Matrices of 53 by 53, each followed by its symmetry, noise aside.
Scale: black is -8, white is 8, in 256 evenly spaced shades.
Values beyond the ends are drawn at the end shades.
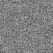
no symmetry.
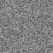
no symmetry.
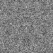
mirrored left to right.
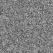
symmetric across the other diagonal.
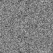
mirrored top to bottom.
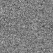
mirrored top to bottom.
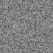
mirrored top to bottom.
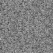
mirrored top to bottom.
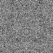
mirrored left to right.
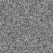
mirrored left to right.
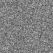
no symmetry.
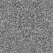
mirrored left to right.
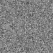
mirrored top to bottom.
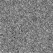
symmetric across the other diagonal.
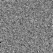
symmetric across the other diagonal.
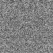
mirrored left to right.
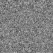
mirrored left to right.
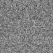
mirrored left to right.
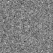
mirrored top to bottom.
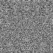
mirrored left to right.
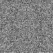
mirrored left to right.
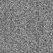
mirrored top to bottom.
